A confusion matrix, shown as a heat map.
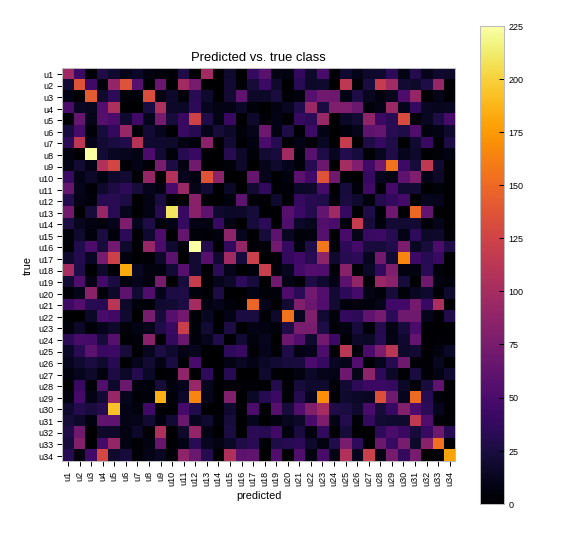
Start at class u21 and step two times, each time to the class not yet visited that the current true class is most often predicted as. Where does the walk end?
u30
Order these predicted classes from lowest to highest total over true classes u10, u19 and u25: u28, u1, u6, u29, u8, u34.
u34, u6, u1, u8, u28, u29
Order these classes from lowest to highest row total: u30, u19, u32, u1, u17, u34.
u1, u32, u19, u30, u17, u34
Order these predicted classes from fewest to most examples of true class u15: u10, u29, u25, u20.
u10, u20, u29, u25
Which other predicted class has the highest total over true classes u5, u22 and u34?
u27
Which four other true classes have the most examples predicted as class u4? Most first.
u34, u9, u13, u17
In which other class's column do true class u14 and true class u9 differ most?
u29
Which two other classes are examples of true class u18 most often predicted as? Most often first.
u6, u1
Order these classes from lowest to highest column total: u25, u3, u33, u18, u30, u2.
u18, u33, u3, u2, u30, u25
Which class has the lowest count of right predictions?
u23
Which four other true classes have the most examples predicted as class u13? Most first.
u10, u1, u7, u17
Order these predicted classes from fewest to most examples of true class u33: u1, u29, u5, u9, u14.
u14, u1, u29, u9, u5
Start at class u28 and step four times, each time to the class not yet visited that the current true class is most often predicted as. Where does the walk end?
u11
